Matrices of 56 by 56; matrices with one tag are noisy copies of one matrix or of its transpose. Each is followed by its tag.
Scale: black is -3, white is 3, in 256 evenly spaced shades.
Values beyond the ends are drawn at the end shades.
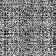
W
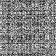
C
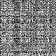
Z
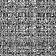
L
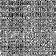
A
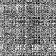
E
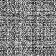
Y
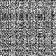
Z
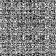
C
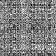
W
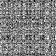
C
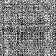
E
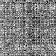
E
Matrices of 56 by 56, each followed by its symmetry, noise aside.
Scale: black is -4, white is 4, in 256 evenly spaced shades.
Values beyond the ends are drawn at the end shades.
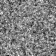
no symmetry.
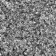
no symmetry.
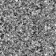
mirrored top to bottom.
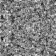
mirrored top to bottom.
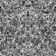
mirrored left to right.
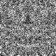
mirrored left to right.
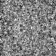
mirrored top to bottom.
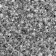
symmetric across the other diagonal.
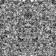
mirrored left to right.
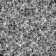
symmetric.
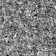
antisymmetric.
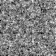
antisymmetric.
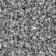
mirrored top to bottom.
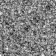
symmetric across the other diagonal.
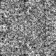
mirrored top to bottom.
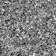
no symmetry.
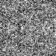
mirrored top to bottom.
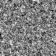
antisymmetric.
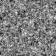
same after a half turn.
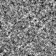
symmetric across the other diagonal.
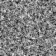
antisymmetric.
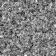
symmetric.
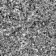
antisymmetric.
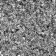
no symmetry.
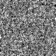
same after a half turn.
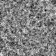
symmetric across the other diagonal.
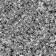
symmetric.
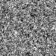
antisymmetric.
